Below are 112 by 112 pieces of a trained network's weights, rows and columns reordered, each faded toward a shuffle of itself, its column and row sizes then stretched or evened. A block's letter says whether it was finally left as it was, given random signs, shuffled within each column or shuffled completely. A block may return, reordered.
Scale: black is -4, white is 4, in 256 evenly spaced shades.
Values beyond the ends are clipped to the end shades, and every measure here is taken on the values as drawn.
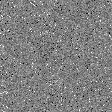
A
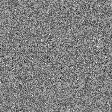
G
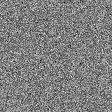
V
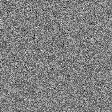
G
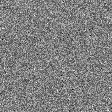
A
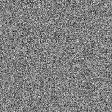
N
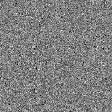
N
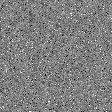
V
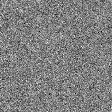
A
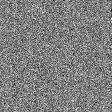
A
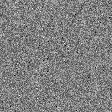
A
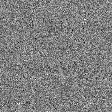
G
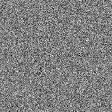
N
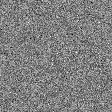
V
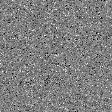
G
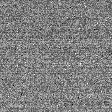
N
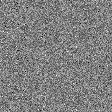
A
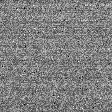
N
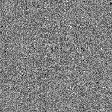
N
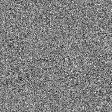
G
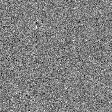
G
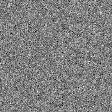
N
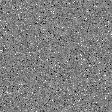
A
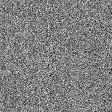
A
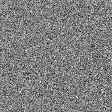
A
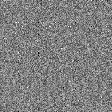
N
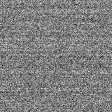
N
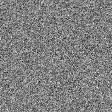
G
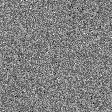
V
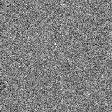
N
